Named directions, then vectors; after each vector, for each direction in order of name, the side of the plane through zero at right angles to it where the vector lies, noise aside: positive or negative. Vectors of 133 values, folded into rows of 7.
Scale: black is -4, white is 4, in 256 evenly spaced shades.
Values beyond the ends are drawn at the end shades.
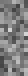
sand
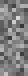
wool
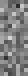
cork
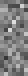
positive, positive, positive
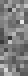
negative, negative, positive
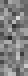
negative, positive, positive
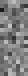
negative, positive, negative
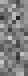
positive, negative, negative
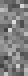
positive, positive, positive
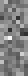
positive, negative, negative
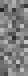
negative, positive, negative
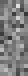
negative, negative, positive
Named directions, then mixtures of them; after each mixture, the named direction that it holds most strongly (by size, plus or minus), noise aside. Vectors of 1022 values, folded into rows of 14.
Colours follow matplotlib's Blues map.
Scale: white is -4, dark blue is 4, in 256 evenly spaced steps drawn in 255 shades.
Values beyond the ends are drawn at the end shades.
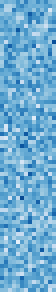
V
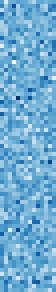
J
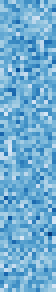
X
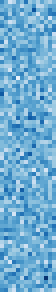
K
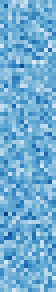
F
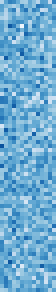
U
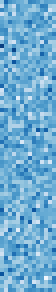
J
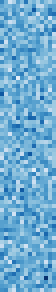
K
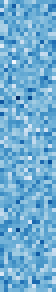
J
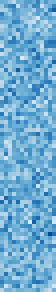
X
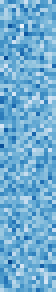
U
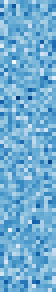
J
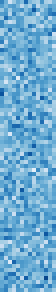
K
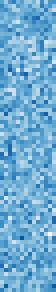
X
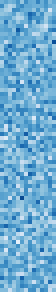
V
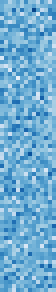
K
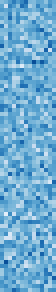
F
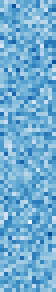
X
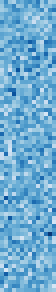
X
